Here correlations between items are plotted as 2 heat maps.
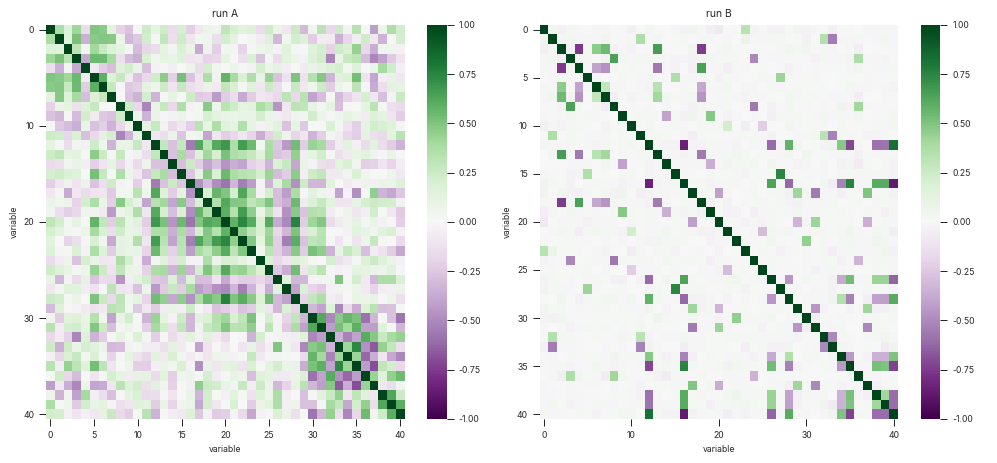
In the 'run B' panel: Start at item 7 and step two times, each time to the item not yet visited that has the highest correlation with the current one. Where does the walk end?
13
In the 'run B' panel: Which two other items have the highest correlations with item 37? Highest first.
17, 29
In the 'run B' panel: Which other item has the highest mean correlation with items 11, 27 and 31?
15
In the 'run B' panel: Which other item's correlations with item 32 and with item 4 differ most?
2
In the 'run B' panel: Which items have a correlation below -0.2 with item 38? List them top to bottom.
12, 28, 34, 40
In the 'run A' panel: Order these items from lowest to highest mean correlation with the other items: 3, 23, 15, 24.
3, 24, 23, 15
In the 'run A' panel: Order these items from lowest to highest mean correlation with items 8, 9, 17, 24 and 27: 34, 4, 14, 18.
14, 34, 4, 18
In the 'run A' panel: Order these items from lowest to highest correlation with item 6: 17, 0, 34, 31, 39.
17, 34, 39, 31, 0
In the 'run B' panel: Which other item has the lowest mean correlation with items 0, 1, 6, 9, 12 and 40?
16
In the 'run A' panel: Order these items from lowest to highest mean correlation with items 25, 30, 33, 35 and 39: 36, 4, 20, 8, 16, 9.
36, 16, 8, 9, 4, 20
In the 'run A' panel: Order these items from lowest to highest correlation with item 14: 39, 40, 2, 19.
19, 39, 40, 2
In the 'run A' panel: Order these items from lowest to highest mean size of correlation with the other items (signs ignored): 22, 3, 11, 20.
11, 3, 22, 20
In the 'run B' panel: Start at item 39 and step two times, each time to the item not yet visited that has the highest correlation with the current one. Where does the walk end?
35
